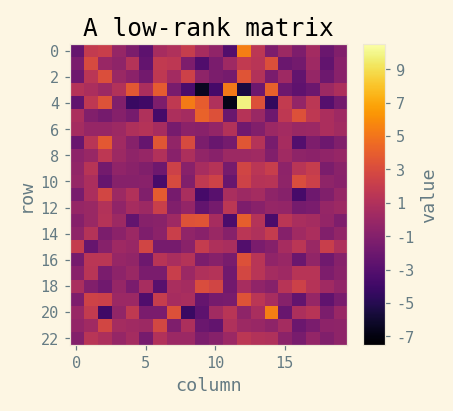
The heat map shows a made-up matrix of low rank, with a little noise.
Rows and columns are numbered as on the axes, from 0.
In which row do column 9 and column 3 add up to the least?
3
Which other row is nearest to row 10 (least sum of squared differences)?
9
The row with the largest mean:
5
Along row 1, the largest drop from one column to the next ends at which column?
15
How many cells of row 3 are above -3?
16
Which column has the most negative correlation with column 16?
6
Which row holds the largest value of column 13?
4
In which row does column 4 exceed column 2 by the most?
20
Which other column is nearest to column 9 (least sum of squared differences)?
10
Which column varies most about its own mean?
12
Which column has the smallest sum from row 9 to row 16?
11
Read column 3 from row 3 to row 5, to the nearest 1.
1 -1 -1
